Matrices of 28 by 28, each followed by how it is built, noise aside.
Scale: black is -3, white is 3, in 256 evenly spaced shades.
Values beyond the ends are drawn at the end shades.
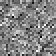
Hankel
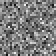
repeating rows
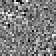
block diagonal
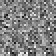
repeating columns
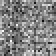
blocks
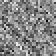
Toeplitz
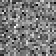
repeating rows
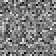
repeating columns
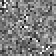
block diagonal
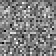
repeating columns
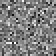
repeating columns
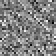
Toeplitz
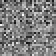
blocks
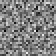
repeating columns
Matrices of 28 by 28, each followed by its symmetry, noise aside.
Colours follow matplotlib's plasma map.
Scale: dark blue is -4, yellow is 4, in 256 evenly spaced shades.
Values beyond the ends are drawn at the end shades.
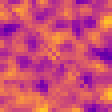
no symmetry.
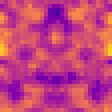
mirrored left to right.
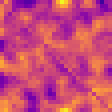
no symmetry.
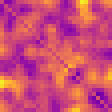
symmetric.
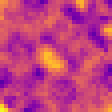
symmetric across the other diagonal.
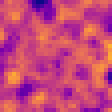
no symmetry.
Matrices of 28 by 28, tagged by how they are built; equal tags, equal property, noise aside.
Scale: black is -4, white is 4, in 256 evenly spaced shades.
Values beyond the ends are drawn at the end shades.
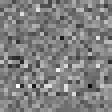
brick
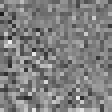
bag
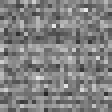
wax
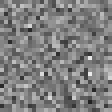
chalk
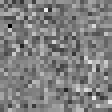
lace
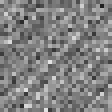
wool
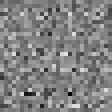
brick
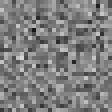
wax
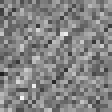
wool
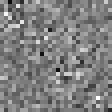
lace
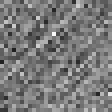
wool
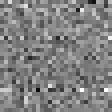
brick
